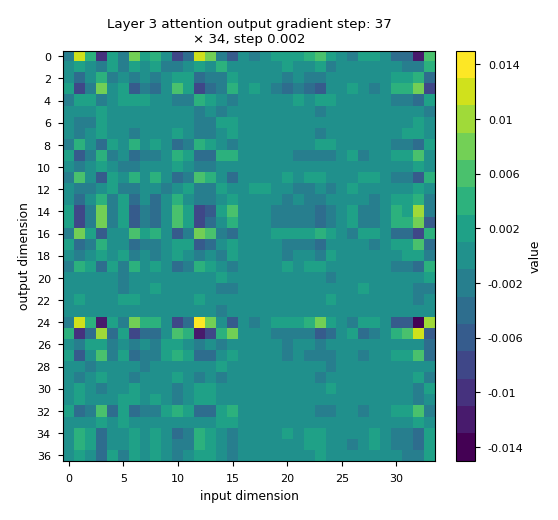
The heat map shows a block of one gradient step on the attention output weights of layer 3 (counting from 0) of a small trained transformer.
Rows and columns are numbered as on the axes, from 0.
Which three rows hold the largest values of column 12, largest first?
24, 0, 16
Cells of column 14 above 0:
10
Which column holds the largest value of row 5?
3
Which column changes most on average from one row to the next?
32
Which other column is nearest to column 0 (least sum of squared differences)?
11
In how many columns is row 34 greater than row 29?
12
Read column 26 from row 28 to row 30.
0 0 0
